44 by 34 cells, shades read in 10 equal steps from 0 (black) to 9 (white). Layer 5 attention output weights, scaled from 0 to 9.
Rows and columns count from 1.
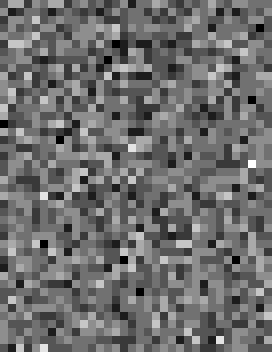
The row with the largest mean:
18
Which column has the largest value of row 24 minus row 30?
22
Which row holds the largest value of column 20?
41
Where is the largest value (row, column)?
21, 32
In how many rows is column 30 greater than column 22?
18
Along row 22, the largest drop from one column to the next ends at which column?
12
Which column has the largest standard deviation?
15
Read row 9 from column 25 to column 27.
5 5 3
